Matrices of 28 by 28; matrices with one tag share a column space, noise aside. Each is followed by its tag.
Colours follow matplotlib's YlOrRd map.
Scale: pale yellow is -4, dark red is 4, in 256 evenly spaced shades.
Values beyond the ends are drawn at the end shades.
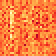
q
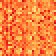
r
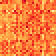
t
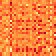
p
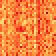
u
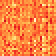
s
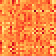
t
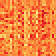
q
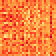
q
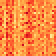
q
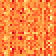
r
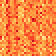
s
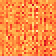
s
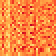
p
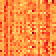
t
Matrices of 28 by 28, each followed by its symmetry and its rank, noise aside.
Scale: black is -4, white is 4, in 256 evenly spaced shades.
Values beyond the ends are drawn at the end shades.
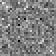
symmetric, rank eight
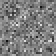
symmetric, rank seven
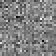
no symmetry, rank six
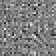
antisymmetric, rank eight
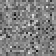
no symmetry, rank eight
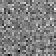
antisymmetric, rank eight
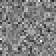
symmetric, rank seven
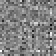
no symmetry, rank six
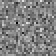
no symmetry, rank eight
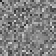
symmetric, rank eight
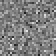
antisymmetric, rank six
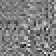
no symmetry, rank seven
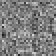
antisymmetric, rank six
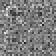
symmetric, rank eight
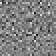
no symmetry, rank six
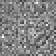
symmetric, rank eight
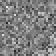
symmetric, rank seven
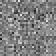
no symmetry, rank six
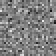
antisymmetric, rank six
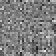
antisymmetric, rank eight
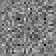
symmetric, rank six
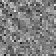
antisymmetric, rank six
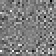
no symmetry, rank six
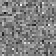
no symmetry, rank eight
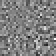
no symmetry, rank seven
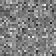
no symmetry, rank six
